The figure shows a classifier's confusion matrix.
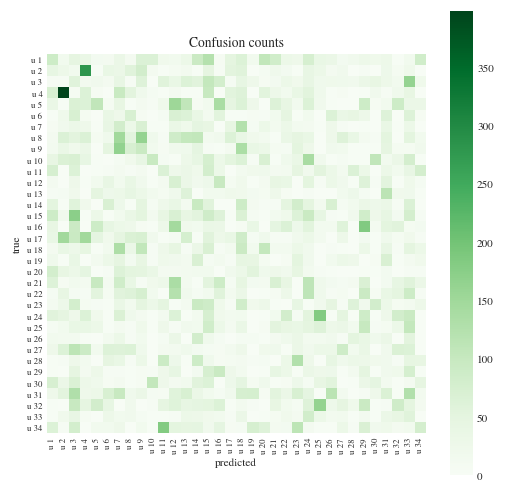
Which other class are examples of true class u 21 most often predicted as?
u 12
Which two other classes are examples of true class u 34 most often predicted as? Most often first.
u 11, u 23
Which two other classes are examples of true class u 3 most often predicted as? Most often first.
u 33, u 15
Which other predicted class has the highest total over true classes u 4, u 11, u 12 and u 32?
u 2
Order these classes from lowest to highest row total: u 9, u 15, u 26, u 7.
u 26, u 7, u 9, u 15
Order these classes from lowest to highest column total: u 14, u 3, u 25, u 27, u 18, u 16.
u 27, u 25, u 16, u 14, u 18, u 3
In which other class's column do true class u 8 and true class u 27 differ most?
u 9
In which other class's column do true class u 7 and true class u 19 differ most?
u 18
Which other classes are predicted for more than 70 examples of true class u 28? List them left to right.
u 11, u 14, u 23
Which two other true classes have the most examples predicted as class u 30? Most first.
u 10, u 23
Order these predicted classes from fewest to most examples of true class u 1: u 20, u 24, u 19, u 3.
u 19, u 3, u 24, u 20
